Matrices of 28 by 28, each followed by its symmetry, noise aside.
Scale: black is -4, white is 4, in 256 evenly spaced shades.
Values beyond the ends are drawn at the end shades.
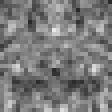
mirrored left to right.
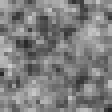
symmetric.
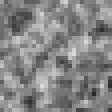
symmetric.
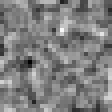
antisymmetric.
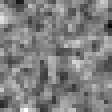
antisymmetric.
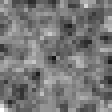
symmetric across the other diagonal.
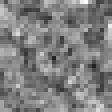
symmetric across the other diagonal.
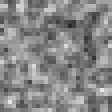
symmetric across the other diagonal.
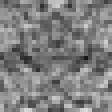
mirrored left to right.
